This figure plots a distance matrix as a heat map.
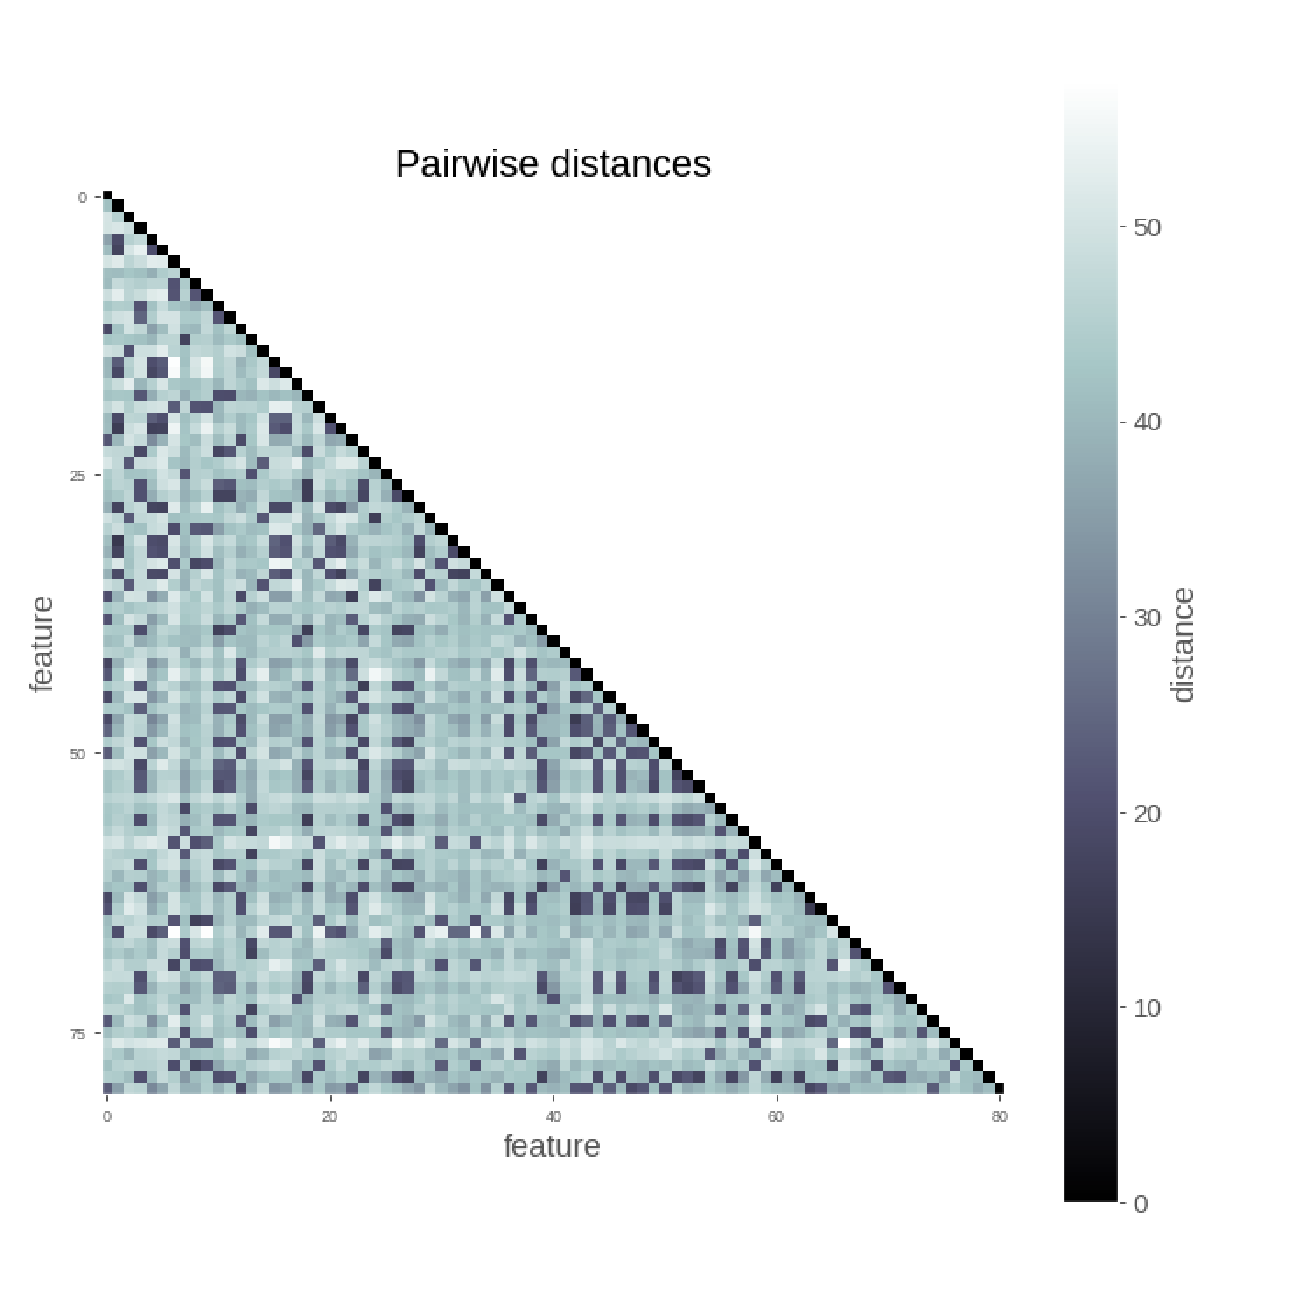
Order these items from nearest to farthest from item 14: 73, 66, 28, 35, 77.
35, 77, 73, 28, 66
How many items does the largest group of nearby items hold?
20
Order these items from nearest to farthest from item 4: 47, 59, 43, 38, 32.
32, 47, 38, 43, 59
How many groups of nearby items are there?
9
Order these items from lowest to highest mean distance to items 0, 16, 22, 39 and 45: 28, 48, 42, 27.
42, 48, 28, 27
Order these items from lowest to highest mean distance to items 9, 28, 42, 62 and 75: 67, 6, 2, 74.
74, 67, 6, 2
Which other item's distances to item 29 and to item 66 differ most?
24
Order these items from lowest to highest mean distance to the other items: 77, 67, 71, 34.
71, 34, 67, 77
